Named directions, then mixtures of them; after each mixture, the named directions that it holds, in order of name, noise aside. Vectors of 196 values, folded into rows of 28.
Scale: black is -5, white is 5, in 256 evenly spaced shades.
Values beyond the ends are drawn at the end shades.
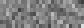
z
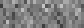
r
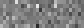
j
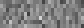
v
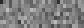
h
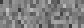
h, z.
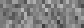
r, v.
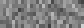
z.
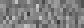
j, v.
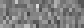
j, v.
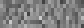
v.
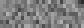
v, z.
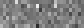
j.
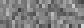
z.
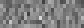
v.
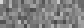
h.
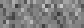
r.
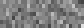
z.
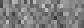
h, r.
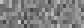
h, v.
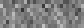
r.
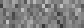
r.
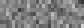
z.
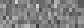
j, v.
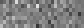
h, j.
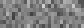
r, z.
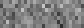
r.
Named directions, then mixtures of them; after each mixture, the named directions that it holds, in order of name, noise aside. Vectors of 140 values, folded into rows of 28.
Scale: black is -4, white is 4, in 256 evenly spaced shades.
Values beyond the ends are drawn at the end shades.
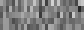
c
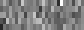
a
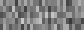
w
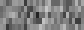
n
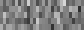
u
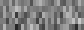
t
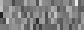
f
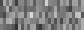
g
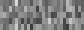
g, w.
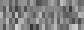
t.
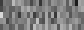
f.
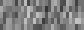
n, u.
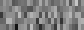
f, g, t.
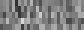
t, u, w.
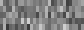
n, w.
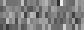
a, g, n.
